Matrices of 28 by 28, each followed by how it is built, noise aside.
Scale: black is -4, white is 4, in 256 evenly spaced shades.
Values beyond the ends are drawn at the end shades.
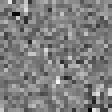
block diagonal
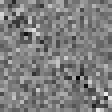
banded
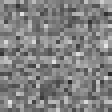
blocks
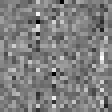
uneven columns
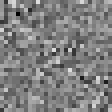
block diagonal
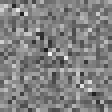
banded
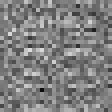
blocks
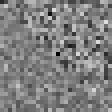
upper triangular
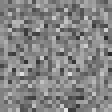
repeating columns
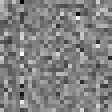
uneven columns
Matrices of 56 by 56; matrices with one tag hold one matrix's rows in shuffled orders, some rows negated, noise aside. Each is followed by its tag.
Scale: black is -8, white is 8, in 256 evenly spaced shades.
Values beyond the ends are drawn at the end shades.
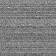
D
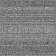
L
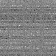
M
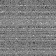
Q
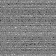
D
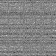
M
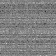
Q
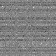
Q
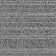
L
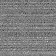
L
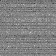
D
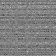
Q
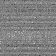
D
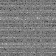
M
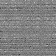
M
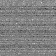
Q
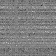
Q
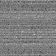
D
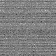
Q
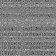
L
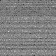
D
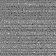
D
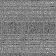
L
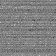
D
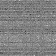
M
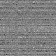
Q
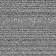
D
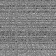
Q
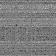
Q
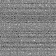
D
